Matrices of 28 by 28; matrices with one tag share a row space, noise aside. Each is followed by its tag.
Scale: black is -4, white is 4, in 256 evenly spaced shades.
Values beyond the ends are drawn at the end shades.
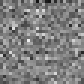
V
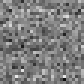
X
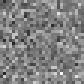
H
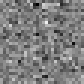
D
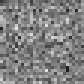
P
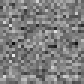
V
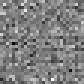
H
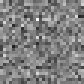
V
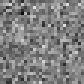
X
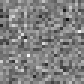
D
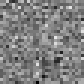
D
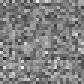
V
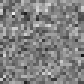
V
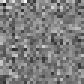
H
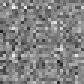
H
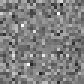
H
